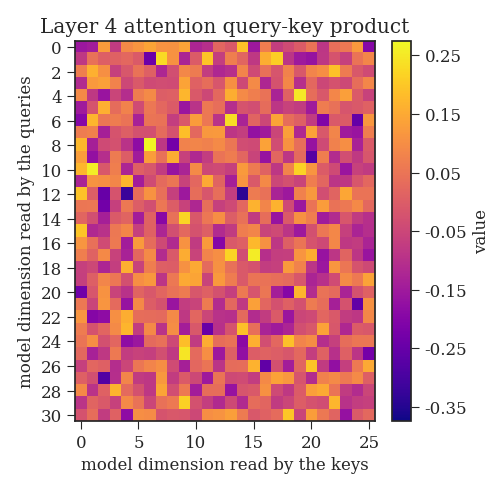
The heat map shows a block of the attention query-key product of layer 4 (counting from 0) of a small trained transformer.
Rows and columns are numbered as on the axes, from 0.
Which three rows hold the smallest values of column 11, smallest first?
23, 27, 0
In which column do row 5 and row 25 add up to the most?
11
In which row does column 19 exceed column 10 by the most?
4
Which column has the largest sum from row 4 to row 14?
6
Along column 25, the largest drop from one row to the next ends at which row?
25
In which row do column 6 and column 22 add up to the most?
8
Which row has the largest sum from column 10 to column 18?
30
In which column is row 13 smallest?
2
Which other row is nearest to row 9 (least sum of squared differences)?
22
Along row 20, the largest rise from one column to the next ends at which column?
19
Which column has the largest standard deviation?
9
